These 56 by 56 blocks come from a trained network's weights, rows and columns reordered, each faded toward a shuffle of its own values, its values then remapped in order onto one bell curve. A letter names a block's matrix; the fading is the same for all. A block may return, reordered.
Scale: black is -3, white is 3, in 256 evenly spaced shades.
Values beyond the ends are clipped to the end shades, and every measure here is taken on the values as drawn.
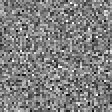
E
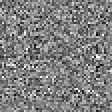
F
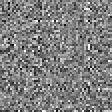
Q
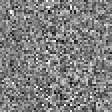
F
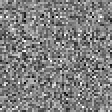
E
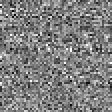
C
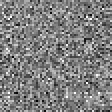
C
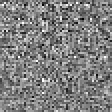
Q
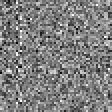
F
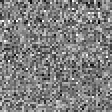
E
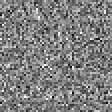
E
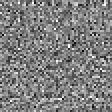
C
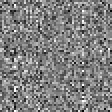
F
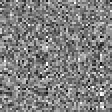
F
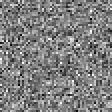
F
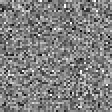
E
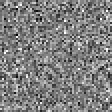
F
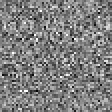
C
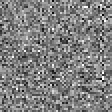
F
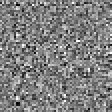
F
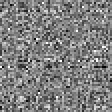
C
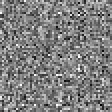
F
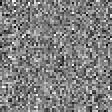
F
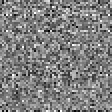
C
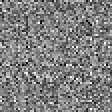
Q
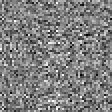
Q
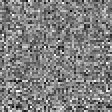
C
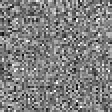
F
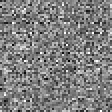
Q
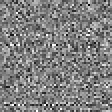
Q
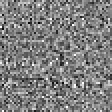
Q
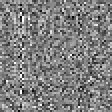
F
